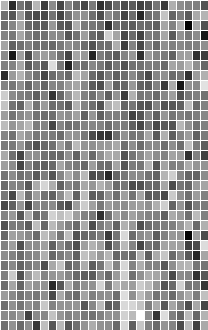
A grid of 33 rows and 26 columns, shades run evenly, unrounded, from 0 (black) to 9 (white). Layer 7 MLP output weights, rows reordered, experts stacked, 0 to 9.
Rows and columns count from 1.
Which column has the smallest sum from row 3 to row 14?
18
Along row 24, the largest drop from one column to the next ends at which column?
24
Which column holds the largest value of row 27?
16
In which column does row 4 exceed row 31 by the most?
14
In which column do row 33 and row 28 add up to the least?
25
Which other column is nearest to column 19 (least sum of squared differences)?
15
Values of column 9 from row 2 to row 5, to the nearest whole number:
4 3 3 5
